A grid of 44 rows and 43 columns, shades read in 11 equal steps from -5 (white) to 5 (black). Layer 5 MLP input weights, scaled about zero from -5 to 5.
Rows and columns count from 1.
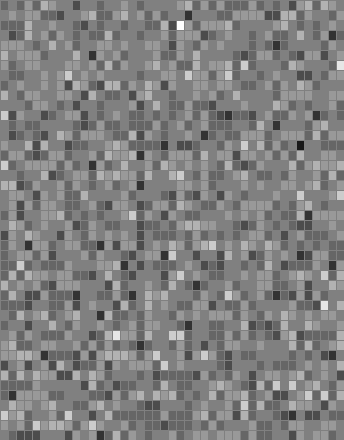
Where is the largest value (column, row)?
38, 15
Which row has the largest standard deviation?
36
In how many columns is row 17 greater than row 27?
9
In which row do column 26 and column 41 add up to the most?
14
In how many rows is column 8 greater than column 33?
19
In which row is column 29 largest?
12
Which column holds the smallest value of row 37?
21
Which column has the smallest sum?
43
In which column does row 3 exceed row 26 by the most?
22
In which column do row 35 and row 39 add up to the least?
37
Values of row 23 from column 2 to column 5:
-2 -1 1 0
